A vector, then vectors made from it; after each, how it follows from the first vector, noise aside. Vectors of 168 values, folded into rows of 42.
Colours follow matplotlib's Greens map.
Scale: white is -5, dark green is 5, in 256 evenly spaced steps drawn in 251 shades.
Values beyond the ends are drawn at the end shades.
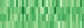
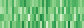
reversed, negated.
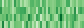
reversed.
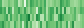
reversed.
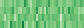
reversed, negated, partly zeroed.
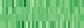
reversed, negated, partly zeroed.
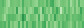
wrapped around, shrunk.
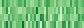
reversed, negated.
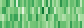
negated.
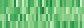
negated.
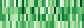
scaled up.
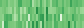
reversed, negated, partly zeroed.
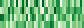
scaled up.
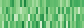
reversed, negated.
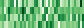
scaled up.
